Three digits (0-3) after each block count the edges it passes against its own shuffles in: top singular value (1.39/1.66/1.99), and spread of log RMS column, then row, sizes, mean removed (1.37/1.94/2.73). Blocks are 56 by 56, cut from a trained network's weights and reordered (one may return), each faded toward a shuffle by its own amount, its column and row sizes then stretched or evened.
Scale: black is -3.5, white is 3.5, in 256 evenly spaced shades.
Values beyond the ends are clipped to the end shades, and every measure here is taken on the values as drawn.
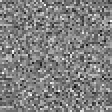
2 0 0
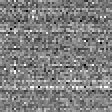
2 0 2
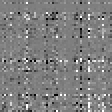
2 3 3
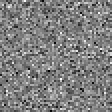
1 0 0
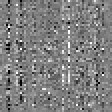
2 3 2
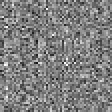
3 1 0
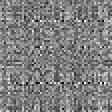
3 1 2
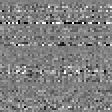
2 0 3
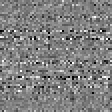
1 0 3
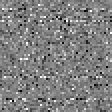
1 0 2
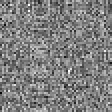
3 0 0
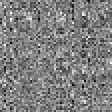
2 2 0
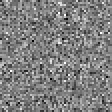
0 1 1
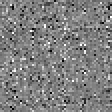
0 2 0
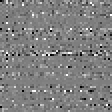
1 1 3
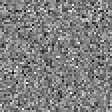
0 0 0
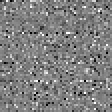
0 1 2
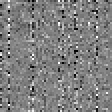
2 3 0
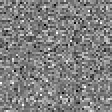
2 0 0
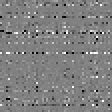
2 2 3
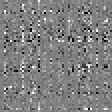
2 3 2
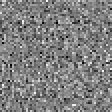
1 0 1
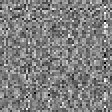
3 1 0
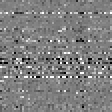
3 1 3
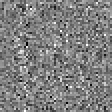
1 2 0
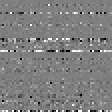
3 1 3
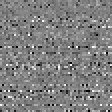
1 0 3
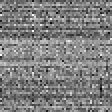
3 1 0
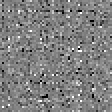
1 2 2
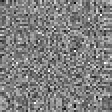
3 1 0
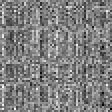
3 2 0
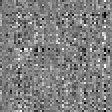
2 3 2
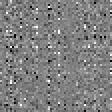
0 3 1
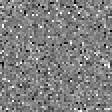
0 0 1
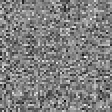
2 0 0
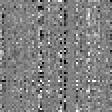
2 3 2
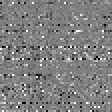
0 0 3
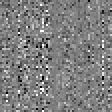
2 3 0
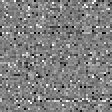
1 0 2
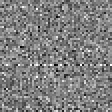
1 0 1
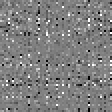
1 3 2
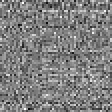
3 0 2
